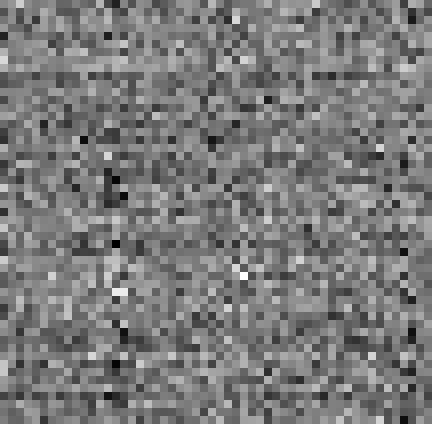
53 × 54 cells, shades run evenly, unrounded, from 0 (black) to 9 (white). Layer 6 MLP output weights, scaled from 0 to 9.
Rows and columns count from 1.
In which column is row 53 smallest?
51
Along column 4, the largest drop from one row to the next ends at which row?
26
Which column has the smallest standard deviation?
2
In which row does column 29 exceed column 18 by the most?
43
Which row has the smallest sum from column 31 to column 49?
10
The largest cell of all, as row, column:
35, 31
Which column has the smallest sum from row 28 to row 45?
48
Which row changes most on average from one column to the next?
3
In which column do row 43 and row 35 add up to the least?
16
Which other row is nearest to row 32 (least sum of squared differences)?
30
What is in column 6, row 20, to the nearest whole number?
4
